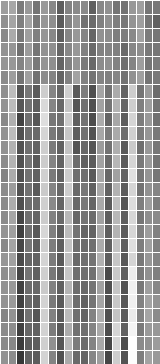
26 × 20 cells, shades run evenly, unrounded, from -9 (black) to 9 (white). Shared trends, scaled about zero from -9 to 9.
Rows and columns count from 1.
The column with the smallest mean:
3
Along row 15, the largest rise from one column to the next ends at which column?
17
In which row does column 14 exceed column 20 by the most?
2
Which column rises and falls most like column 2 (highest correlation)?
8
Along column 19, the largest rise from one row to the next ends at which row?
7
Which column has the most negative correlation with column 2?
12
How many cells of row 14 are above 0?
10
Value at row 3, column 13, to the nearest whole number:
1
